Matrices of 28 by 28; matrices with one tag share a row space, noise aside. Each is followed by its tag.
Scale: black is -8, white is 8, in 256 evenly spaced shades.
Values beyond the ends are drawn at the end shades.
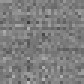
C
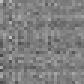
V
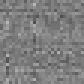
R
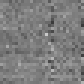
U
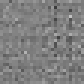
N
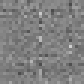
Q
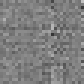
U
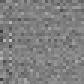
V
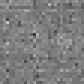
R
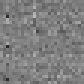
R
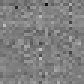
Q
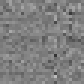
N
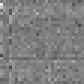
V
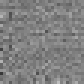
V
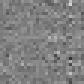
N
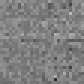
N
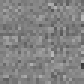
U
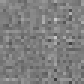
N
